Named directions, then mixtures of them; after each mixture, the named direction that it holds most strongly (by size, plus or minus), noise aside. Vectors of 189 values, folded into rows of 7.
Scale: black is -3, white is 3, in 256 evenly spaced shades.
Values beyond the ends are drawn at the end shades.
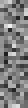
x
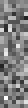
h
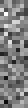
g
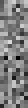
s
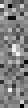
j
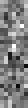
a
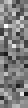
g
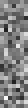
h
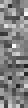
x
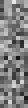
s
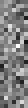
h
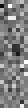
j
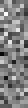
g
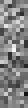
g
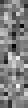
a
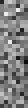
s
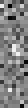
j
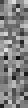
s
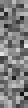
g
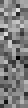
g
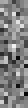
a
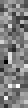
a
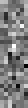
a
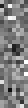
j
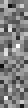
h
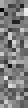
g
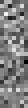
j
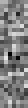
a
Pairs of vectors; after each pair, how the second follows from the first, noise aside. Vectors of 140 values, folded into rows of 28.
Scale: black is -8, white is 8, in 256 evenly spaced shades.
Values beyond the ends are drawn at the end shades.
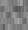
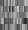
wrapped around, scaled up.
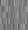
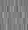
wrapped around, shrunk.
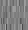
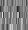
wrapped around, scaled up.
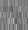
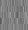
wrapped around, shrunk.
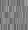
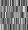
reversed, scaled up.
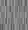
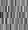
wrapped around, scaled up.
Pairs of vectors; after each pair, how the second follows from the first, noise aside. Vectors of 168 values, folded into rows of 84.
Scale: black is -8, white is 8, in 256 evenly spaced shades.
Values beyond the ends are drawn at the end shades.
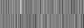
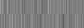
reversed, negated, shrunk.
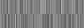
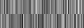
reversed, negated, scaled up.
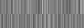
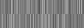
sign-scrambled.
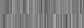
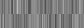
reversed, negated.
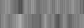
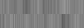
reversed, shrunk.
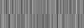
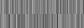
copied.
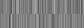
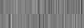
partly zeroed.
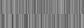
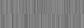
shrunk.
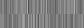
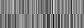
wrapped around, negated, scaled up.
